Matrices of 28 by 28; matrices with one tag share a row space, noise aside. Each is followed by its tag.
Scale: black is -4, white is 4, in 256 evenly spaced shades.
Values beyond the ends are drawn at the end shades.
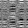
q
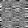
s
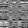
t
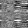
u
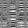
q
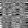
s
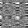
s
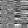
u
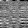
t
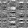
q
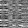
t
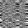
s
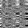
s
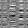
q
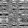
t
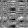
q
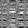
q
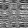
t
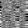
s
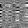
s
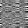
s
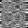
s
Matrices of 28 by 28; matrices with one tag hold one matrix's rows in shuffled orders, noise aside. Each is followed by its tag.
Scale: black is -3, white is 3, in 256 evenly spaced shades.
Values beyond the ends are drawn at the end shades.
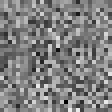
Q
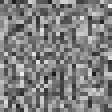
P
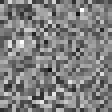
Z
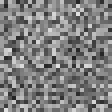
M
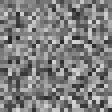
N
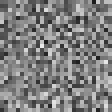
Q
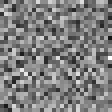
M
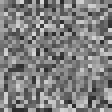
P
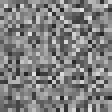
N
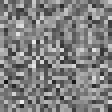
P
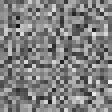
N
